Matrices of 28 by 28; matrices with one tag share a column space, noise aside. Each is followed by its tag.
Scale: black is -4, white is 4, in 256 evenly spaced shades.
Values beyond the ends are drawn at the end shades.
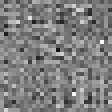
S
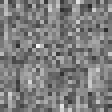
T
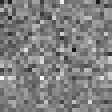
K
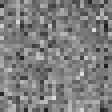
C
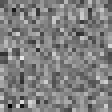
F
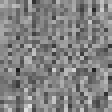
T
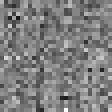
C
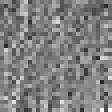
C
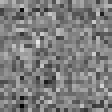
F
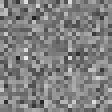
K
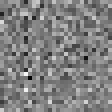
K
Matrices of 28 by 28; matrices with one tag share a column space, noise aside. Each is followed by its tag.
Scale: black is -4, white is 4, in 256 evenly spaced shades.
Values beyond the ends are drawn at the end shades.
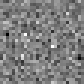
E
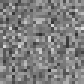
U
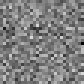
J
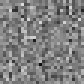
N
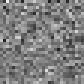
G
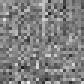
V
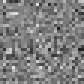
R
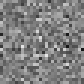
R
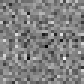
E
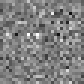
E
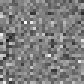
E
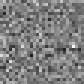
R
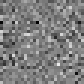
E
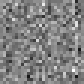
N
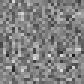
R
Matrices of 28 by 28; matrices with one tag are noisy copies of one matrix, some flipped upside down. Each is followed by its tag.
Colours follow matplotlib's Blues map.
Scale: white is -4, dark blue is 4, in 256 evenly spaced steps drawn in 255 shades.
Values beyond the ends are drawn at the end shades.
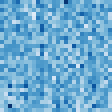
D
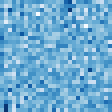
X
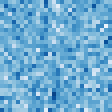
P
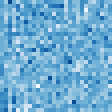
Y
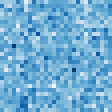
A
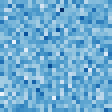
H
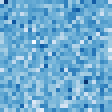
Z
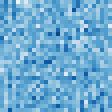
Y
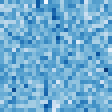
P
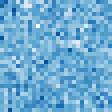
Y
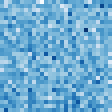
Z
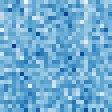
A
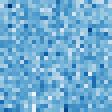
D
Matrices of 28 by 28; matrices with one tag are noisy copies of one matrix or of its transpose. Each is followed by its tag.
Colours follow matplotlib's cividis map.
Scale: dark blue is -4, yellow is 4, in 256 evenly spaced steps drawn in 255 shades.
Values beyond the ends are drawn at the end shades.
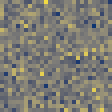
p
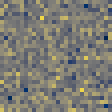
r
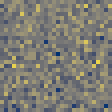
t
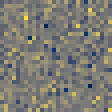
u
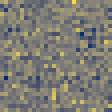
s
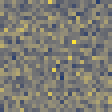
p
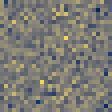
t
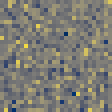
r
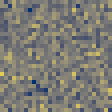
s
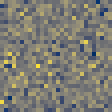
t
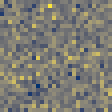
s
